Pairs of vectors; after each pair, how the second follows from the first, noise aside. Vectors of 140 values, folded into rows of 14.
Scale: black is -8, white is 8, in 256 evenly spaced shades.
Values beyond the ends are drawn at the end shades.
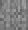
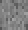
reversed, partly zeroed.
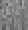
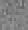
negated, shrunk.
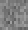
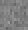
negated, shrunk.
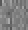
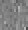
reversed, partly zeroed.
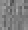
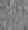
negated, shrunk.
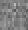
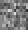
scaled up.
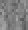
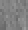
negated, shrunk.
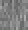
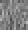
reversed.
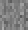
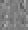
reversed, partly zeroed.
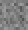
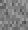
shuffled.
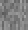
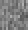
reversed.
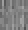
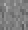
reversed, partly zeroed.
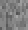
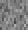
shuffled.
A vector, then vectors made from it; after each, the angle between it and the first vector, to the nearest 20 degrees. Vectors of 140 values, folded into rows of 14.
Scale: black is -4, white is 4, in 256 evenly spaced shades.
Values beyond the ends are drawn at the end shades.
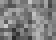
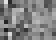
60 degrees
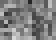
160 degrees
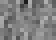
80 degrees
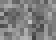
140 degrees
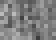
120 degrees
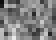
120 degrees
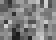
40 degrees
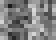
60 degrees
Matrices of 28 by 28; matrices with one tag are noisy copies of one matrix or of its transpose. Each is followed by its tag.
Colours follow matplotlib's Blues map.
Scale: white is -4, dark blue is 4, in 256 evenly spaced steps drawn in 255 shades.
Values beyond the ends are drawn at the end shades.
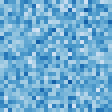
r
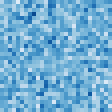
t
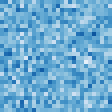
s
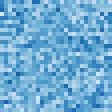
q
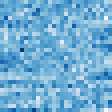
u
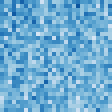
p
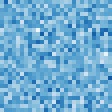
r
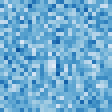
s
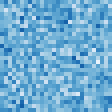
s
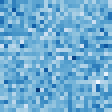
q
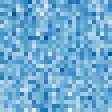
p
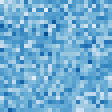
t
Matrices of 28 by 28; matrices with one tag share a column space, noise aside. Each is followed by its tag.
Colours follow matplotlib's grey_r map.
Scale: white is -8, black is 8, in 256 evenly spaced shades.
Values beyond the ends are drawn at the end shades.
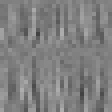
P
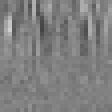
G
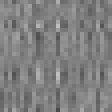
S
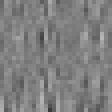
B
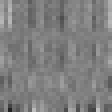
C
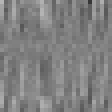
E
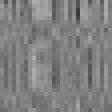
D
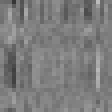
D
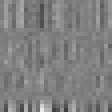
C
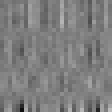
C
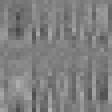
P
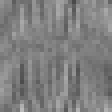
E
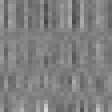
C
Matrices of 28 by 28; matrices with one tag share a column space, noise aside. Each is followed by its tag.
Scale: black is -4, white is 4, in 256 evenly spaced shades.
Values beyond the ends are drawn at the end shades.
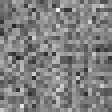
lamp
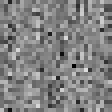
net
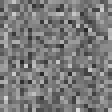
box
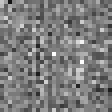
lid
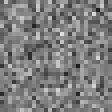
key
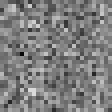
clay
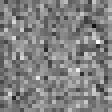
key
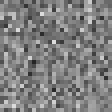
key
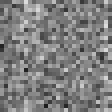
net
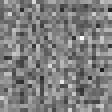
box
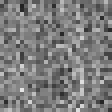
net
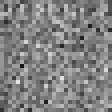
net
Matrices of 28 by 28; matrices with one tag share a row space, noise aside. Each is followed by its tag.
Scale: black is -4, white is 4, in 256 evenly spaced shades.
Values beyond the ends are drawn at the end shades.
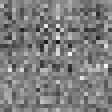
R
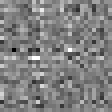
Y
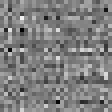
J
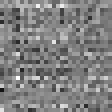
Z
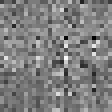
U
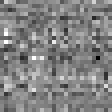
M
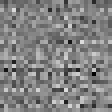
U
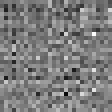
U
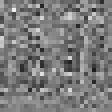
Y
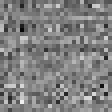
J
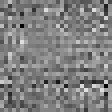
J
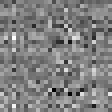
U
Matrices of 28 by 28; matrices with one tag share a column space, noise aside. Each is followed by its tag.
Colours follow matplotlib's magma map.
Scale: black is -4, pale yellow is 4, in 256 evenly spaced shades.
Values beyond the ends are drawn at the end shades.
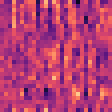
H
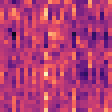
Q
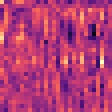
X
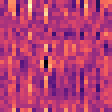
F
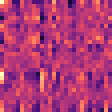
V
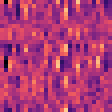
F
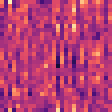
H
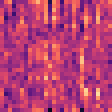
H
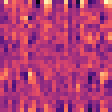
V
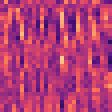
X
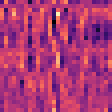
X
